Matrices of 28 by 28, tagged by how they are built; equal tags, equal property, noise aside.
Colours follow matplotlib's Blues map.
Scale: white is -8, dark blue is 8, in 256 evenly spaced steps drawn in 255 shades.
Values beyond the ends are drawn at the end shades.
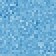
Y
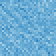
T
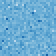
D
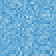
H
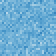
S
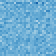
H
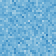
T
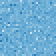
D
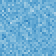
T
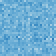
H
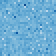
D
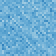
T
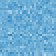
H
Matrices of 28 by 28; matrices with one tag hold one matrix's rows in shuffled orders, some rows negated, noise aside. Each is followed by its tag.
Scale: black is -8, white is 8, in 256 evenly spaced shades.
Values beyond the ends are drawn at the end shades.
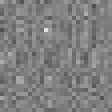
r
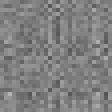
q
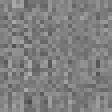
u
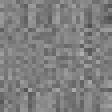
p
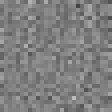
p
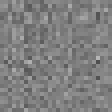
u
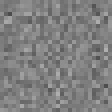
q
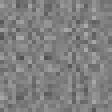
r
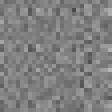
p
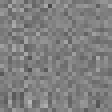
u
